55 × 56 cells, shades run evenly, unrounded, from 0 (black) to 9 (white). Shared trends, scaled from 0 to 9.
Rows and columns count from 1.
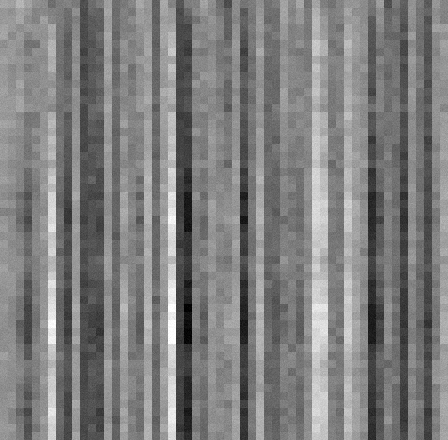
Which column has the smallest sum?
24
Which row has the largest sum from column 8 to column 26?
1
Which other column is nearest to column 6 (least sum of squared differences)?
27
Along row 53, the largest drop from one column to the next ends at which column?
23
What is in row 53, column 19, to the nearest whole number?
6
